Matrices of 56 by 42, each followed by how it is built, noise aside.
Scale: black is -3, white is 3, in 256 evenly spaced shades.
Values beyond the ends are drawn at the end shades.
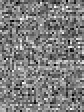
blocks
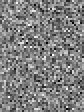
repeating rows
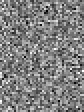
repeating rows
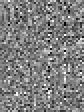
uneven columns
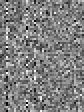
uneven columns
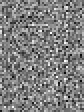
repeating rows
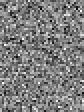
repeating columns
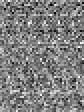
repeating columns
